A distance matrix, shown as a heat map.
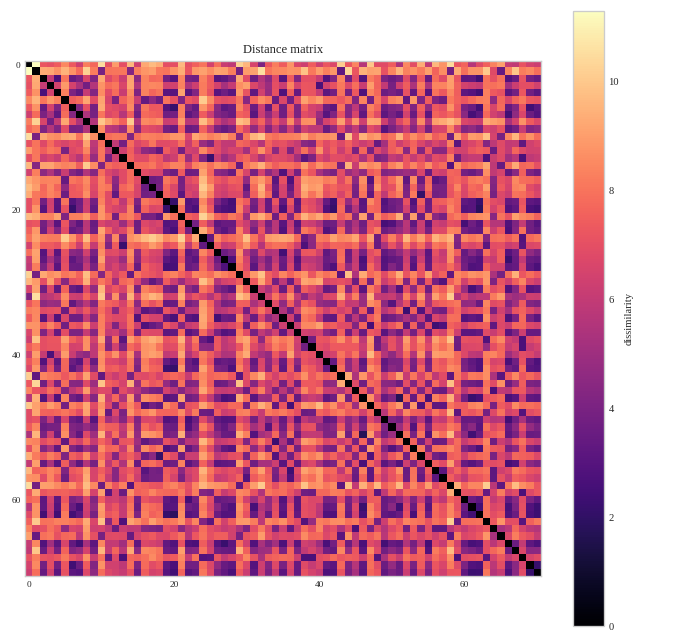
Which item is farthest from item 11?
8
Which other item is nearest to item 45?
64
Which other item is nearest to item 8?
3
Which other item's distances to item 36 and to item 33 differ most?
47
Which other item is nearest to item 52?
34
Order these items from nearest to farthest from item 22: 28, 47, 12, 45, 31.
28, 31, 45, 12, 47
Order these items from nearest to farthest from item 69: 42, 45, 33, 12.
42, 33, 45, 12
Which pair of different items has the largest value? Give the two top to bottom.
0, 1
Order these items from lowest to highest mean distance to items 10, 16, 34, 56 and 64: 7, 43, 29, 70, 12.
12, 43, 29, 70, 7
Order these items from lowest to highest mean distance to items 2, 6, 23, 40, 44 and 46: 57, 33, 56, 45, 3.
33, 3, 45, 57, 56
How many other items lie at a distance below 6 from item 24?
9
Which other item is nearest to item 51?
46
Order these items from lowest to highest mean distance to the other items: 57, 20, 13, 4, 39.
20, 4, 13, 57, 39
